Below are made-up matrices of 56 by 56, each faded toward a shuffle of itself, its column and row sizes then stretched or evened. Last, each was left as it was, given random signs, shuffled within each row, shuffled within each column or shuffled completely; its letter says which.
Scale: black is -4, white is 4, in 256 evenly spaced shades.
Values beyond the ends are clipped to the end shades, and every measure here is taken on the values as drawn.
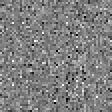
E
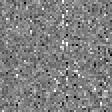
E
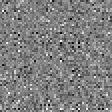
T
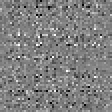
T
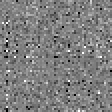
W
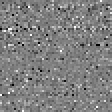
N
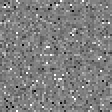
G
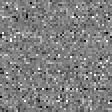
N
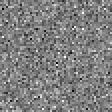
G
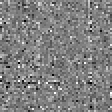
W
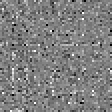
W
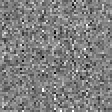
E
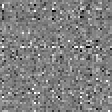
T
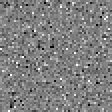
G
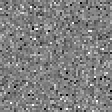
G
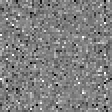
E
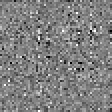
W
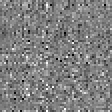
T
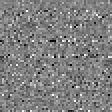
N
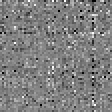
T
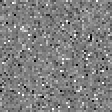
G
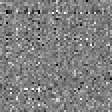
T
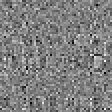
T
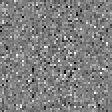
E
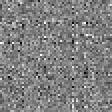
W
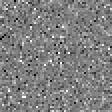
G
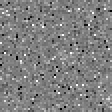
G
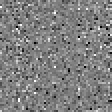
E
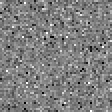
G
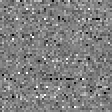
N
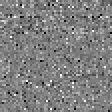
N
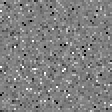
G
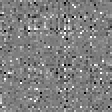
T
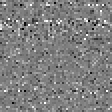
N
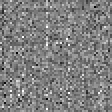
E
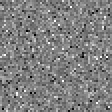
G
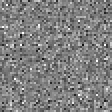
W
